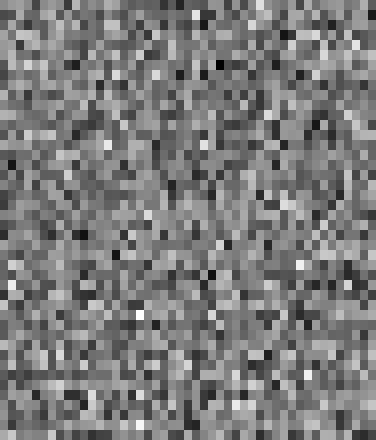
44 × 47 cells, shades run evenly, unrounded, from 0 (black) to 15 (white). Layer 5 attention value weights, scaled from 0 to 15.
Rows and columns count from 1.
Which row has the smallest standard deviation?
34
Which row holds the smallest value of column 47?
2
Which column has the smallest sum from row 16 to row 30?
1
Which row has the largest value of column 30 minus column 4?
38
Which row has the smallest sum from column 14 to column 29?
33
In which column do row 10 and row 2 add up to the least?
47
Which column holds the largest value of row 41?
30
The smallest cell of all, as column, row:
28, 7
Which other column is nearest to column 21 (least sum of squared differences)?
31
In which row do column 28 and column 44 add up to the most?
29
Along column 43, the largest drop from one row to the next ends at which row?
42
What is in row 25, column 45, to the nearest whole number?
10
